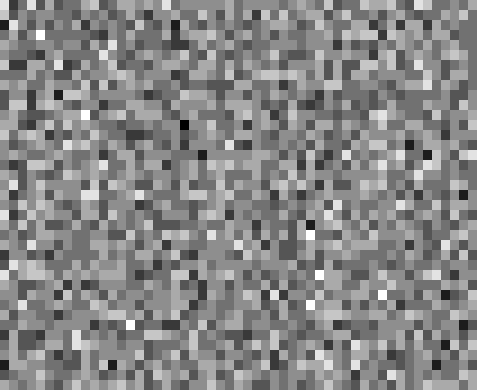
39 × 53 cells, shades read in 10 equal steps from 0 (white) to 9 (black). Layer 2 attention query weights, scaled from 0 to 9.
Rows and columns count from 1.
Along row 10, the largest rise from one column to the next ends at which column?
7
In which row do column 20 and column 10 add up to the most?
3
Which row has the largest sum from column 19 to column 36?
23
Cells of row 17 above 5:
9
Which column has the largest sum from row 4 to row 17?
21
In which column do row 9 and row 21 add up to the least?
38
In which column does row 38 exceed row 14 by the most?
1
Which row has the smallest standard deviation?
18
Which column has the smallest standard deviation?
25
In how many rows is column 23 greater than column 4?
14
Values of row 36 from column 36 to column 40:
1 3 4 5 3
